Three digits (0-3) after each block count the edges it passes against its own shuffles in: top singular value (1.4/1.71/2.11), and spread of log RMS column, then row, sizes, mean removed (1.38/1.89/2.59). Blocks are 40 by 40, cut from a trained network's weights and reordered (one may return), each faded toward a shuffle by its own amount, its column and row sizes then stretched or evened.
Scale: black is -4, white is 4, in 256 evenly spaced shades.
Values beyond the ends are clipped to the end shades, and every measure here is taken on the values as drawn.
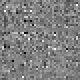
0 1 2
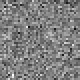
1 0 1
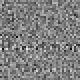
1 0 2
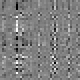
3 3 1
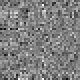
2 1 2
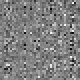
0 3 1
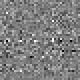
1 1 2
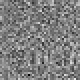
2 2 0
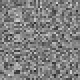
2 1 0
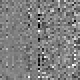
2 3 0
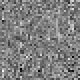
1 2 1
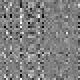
3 3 2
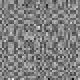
3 0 0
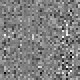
0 3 0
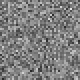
1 0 0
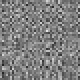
3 3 0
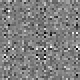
2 2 2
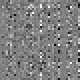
0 3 1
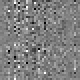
0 3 1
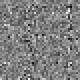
0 2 1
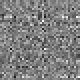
2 1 2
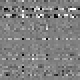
1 1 3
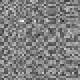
3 0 0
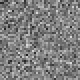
0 0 0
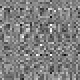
3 1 2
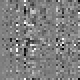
2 3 2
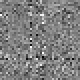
0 2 1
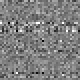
2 0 2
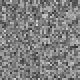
1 0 0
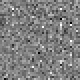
0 1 0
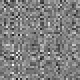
3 2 2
